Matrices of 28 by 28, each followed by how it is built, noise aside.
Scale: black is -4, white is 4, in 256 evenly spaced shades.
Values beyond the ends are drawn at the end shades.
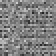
blocks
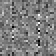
uneven columns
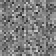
repeating rows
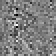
uneven columns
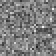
blocks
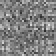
blocks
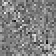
banded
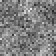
smooth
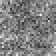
smooth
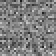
blocks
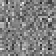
low rank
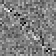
banded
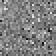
uneven columns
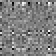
low rank
